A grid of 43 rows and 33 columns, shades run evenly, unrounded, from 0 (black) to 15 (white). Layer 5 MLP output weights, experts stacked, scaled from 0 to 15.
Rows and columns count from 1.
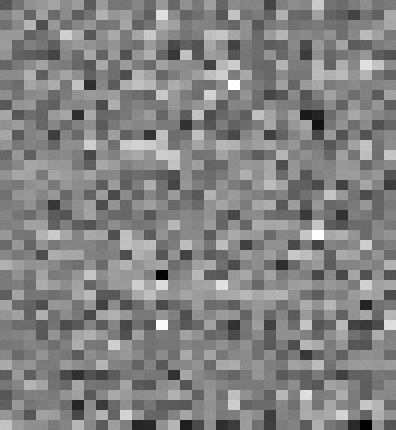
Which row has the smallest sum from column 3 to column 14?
38
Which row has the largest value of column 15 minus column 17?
43
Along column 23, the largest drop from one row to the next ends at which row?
14
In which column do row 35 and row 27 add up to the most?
10
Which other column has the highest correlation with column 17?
30
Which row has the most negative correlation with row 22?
40
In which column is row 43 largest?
1
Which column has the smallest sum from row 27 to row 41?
9
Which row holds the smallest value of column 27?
13
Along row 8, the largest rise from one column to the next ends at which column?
12
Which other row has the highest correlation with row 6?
21
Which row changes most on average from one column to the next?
33
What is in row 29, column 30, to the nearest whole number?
7
